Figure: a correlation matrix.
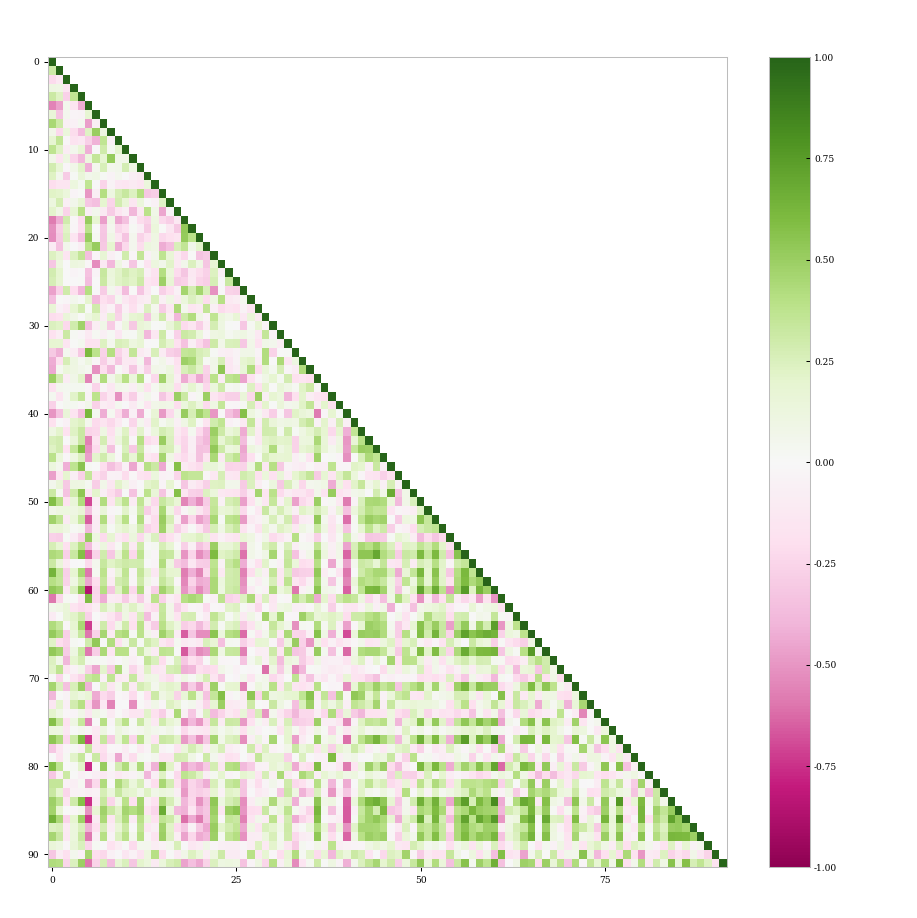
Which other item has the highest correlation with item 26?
40
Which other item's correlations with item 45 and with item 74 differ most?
85
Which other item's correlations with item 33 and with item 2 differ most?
66
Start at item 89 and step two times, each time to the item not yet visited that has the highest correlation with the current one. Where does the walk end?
79
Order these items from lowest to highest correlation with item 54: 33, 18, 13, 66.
13, 18, 66, 33
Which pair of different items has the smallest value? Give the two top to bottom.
5, 60
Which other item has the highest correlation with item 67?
65
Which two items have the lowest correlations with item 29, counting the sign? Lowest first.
69, 74
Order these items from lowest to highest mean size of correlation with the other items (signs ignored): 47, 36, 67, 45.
47, 45, 36, 67
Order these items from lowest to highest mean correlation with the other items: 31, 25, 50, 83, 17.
17, 31, 83, 25, 50
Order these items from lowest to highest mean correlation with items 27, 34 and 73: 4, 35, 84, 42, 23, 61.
84, 4, 42, 61, 23, 35
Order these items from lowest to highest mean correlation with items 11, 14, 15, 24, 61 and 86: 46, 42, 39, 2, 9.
46, 2, 39, 9, 42
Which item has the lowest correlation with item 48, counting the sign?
38
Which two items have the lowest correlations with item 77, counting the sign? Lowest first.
5, 40
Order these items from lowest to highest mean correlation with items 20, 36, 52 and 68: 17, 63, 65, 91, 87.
17, 63, 91, 87, 65
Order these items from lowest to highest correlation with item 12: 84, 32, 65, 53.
32, 53, 65, 84
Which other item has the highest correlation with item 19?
18
